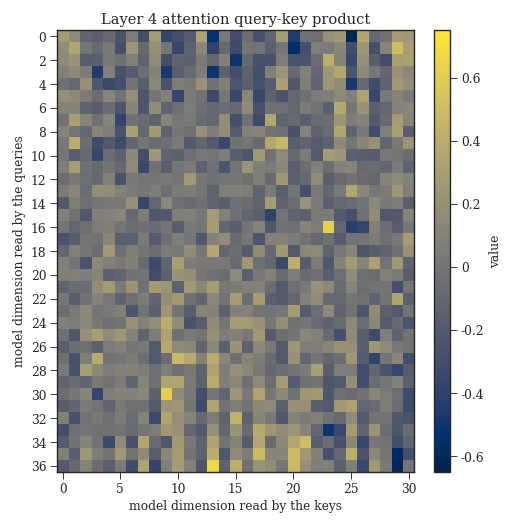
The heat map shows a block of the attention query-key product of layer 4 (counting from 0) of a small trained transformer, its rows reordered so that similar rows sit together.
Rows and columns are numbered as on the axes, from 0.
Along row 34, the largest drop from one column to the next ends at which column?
22
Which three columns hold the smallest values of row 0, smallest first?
25, 13, 20
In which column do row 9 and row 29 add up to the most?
19
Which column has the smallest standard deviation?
28
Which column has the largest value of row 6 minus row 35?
29
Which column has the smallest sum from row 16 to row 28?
26
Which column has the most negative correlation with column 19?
3
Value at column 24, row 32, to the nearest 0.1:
-0.1
